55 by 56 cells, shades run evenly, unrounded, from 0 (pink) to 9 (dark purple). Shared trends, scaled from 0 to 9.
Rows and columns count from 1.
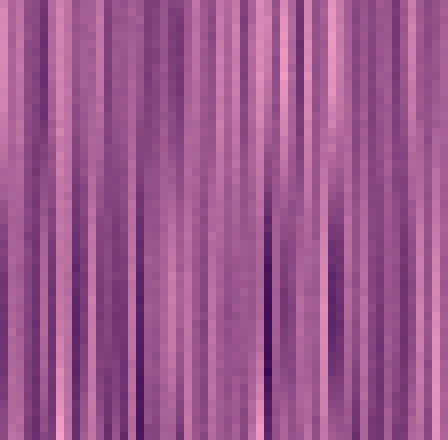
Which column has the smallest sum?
8
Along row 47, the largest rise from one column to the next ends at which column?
34
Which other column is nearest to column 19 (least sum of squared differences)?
31
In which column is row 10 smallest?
36
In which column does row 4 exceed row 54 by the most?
55
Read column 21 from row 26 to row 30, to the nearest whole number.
4 4 4 4 4
